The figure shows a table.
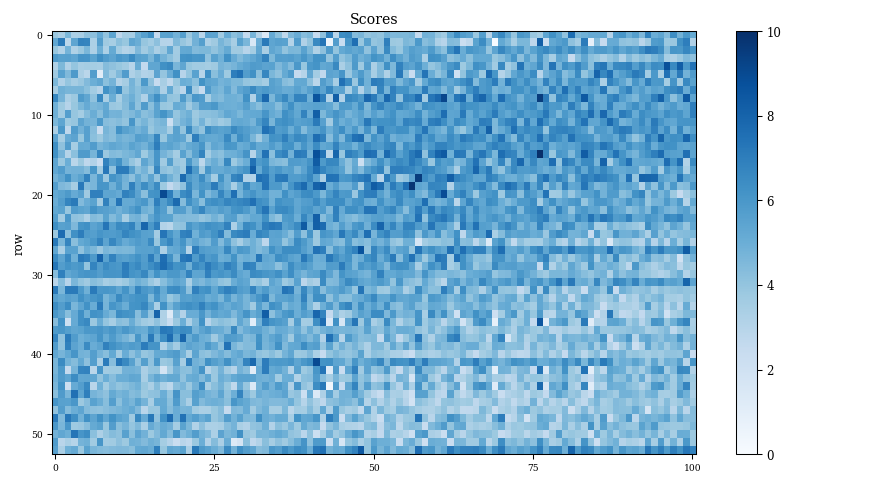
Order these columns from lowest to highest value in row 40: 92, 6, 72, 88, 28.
72, 92, 88, 28, 6
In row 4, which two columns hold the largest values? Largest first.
96, 98
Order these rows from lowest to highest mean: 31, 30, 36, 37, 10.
36, 37, 31, 30, 10
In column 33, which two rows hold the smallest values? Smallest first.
0, 26
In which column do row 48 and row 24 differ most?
51
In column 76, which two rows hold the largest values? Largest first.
15, 8
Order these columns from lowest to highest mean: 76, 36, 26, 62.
26, 62, 36, 76
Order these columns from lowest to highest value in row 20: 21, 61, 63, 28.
63, 21, 28, 61
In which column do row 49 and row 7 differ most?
58
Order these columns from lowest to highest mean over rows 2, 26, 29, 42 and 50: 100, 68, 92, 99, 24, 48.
68, 100, 92, 24, 48, 99
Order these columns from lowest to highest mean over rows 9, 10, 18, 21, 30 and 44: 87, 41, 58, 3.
3, 87, 58, 41
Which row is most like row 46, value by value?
40
